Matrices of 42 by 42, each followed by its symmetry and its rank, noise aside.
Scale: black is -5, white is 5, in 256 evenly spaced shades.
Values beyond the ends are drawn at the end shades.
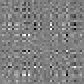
antisymmetric, rank two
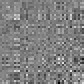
symmetric, rank two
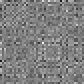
symmetric, rank four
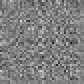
no symmetry, rank four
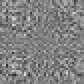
no symmetry, rank four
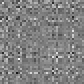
symmetric, rank four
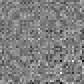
symmetric, rank four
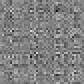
no symmetry, rank four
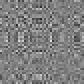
antisymmetric, rank two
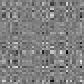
no symmetry, rank two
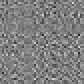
antisymmetric, rank four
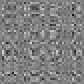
no symmetry, rank three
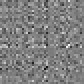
antisymmetric, rank four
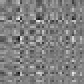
symmetric, rank two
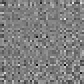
no symmetry, rank three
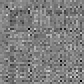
symmetric, rank four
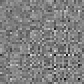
symmetric, rank four
